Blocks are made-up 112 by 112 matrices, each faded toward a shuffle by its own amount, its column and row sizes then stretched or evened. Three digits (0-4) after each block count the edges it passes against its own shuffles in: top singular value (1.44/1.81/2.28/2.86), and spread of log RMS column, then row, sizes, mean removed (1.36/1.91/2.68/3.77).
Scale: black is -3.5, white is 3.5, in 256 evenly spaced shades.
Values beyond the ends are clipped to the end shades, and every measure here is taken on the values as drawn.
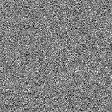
2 1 0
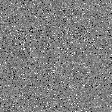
0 1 2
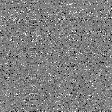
2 0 2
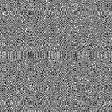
4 1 0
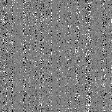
0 4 1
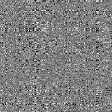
3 2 3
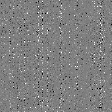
1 3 1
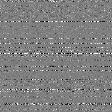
3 0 4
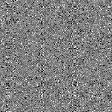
3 2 1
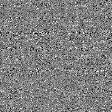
0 2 3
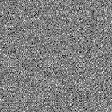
3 1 0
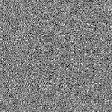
3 0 2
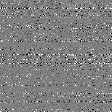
3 1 4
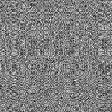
4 0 1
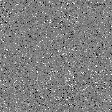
0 1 1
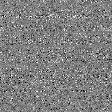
1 0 3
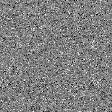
1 1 1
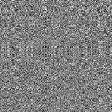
3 1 3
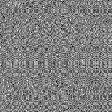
4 0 0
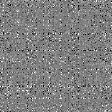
2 3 3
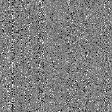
2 3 0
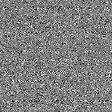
0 0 3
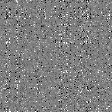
1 3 2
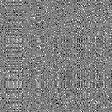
4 2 0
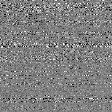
2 0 4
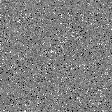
0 0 1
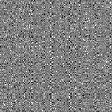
4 3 1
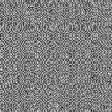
4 2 0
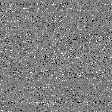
0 0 3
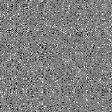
3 2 2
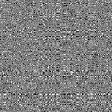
4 1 3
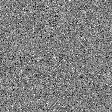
0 0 1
